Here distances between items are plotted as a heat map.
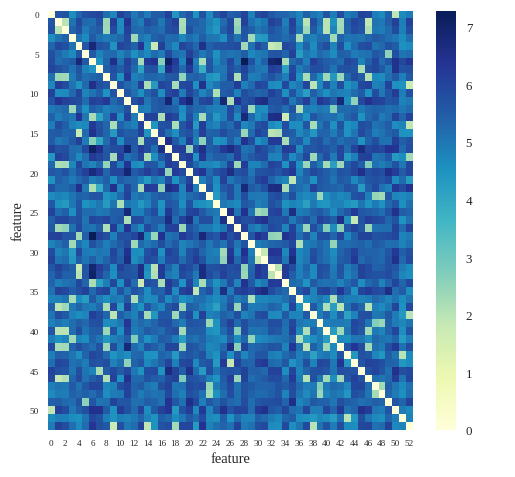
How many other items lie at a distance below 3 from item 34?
4
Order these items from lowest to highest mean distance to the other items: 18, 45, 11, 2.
2, 18, 45, 11
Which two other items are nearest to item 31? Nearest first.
30, 25
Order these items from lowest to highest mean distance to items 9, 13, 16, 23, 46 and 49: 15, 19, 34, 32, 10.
34, 19, 10, 15, 32
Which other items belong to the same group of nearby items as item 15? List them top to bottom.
4, 28, 32, 33
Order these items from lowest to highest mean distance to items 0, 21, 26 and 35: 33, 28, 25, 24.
24, 33, 28, 25
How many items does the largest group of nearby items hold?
9
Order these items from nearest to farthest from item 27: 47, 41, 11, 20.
41, 47, 20, 11
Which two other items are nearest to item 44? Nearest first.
26, 11
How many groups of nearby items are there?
15
